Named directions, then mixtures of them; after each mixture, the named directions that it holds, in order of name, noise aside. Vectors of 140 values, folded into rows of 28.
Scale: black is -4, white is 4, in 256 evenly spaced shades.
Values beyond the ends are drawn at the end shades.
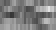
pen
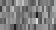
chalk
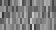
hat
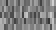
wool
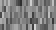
chalk, hat.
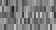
chalk, hat, wool.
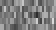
chalk, wool.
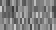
chalk, hat, wool.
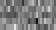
chalk, pen.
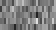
chalk.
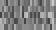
wool.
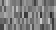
hat, wool.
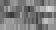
pen.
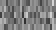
wool.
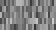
chalk, hat.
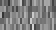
hat.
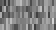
chalk, hat, pen.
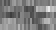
pen.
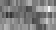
pen.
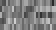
chalk, pen, wool.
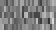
chalk, wool.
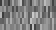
hat.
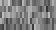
hat, pen.
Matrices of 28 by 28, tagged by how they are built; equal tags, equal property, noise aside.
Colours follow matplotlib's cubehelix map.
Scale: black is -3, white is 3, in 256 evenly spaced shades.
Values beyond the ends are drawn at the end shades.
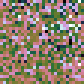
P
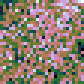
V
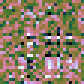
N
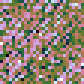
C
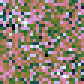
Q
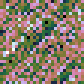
C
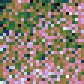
V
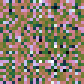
N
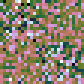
Q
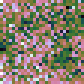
V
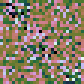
Q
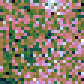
V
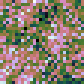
V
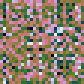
N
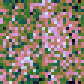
V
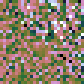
P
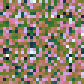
N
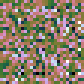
N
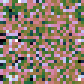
N
